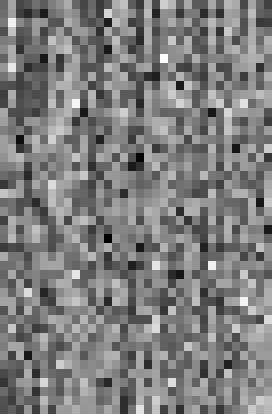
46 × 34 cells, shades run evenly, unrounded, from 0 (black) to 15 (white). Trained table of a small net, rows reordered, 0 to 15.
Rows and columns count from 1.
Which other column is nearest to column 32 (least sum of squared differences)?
15
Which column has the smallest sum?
26
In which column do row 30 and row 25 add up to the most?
27
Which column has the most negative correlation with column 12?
5
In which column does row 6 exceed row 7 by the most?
8
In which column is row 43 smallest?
14
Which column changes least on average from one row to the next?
7
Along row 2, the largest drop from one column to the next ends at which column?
20
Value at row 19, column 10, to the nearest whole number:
5
